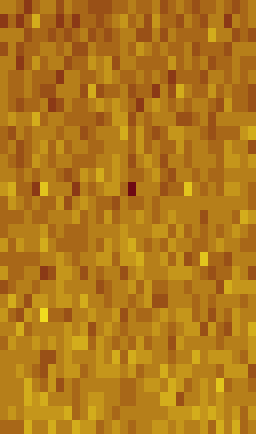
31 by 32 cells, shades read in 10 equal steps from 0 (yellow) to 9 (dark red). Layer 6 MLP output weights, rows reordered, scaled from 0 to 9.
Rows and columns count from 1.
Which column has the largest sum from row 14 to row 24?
28
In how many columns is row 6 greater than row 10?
14
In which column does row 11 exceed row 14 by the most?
24
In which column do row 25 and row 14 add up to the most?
17
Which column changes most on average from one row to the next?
6
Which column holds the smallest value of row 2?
5
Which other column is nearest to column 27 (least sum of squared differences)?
25
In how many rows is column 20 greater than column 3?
8
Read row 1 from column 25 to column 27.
6 5 5
